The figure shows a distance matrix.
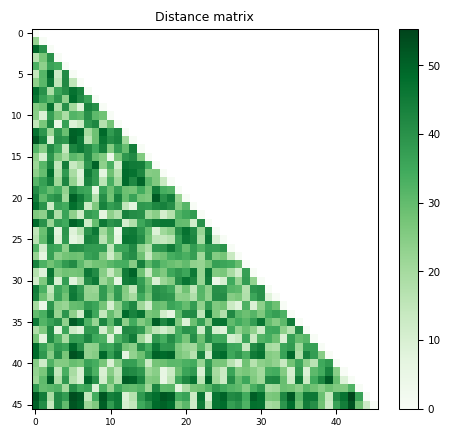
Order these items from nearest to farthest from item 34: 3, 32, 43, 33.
3, 43, 33, 32
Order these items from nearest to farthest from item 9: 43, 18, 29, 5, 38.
18, 5, 29, 43, 38
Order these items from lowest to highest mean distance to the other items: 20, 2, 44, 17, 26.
17, 26, 20, 2, 44
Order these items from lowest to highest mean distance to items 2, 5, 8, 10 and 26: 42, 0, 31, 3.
31, 3, 0, 42
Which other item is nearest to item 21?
13
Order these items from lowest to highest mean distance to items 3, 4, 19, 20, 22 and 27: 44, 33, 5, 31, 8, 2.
33, 8, 31, 5, 2, 44
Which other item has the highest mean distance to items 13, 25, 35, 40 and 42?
44
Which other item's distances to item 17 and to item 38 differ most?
42
